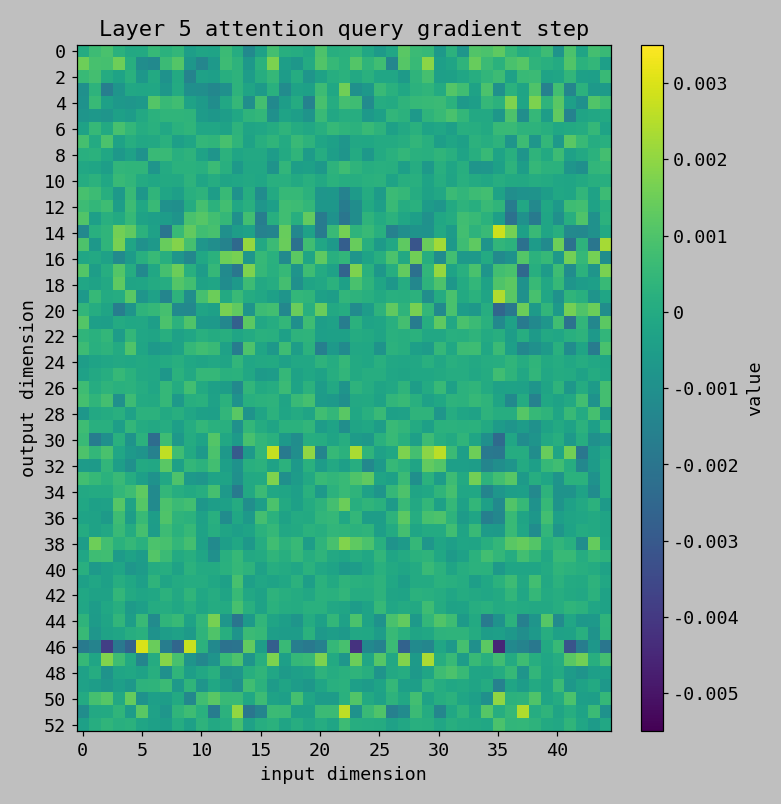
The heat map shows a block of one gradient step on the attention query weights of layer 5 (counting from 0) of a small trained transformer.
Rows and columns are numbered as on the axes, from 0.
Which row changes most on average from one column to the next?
46
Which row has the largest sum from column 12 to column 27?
47
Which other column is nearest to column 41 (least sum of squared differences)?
12
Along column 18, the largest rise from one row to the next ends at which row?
16
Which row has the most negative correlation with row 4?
13
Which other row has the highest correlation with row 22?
27
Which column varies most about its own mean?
35
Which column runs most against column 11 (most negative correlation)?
34
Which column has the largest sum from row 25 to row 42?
7
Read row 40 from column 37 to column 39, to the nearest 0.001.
0 0 0
